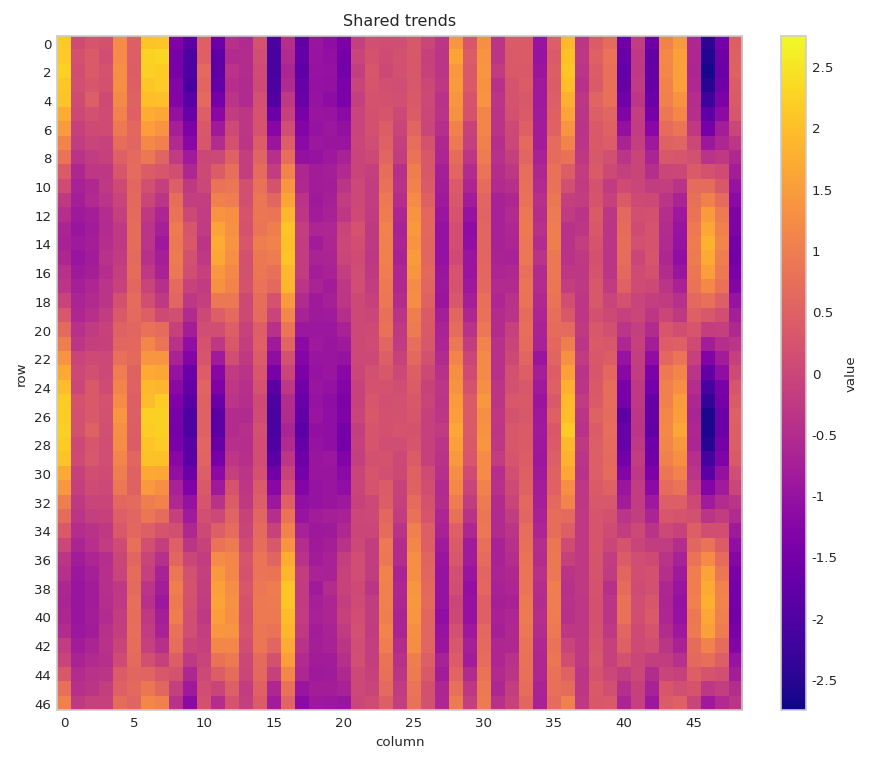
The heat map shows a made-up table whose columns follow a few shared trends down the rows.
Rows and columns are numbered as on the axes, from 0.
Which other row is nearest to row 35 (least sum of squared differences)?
18
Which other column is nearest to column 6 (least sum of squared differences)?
36
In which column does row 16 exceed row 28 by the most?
46
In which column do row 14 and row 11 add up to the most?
16
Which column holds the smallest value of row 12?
48
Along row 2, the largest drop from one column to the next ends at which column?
8
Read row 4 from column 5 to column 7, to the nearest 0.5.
0.5 2 2
